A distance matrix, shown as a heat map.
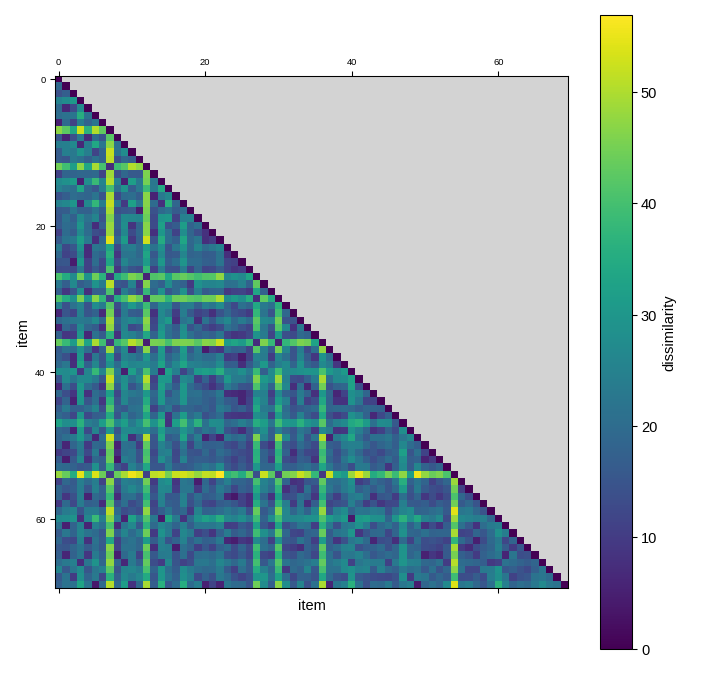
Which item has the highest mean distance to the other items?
54
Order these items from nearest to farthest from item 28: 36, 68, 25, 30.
25, 68, 30, 36
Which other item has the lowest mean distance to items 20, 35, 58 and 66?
26
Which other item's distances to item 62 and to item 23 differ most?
41
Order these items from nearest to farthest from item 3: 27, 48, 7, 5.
48, 5, 27, 7
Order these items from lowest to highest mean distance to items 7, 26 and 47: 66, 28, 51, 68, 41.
68, 51, 66, 28, 41
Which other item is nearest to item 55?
19
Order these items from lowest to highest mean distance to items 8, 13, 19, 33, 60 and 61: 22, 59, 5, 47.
59, 22, 5, 47
